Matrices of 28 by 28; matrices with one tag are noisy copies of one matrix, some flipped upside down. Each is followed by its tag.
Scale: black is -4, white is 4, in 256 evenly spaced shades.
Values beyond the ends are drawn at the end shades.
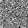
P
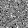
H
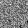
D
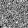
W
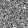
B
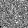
W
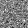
B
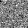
W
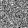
P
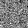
D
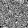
W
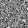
B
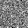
H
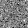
B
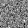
B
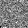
W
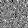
H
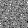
D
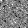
P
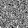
H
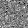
B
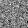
D
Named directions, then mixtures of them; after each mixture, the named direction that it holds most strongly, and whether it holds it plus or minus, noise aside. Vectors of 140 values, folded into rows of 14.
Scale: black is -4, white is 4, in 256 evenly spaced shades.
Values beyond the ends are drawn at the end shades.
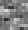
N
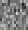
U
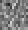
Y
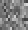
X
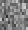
U, minus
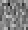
U, plus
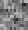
N, minus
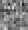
N, minus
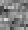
N, minus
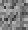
X, minus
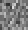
Y, plus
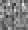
U, minus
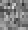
N, minus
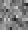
X, minus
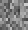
X, plus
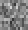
Y, minus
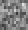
U, minus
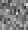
U, plus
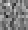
Y, minus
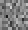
Y, minus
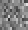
X, plus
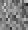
X, minus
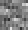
N, plus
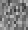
U, plus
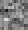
N, minus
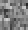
N, minus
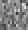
U, minus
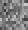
X, plus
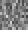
Y, plus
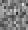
U, minus
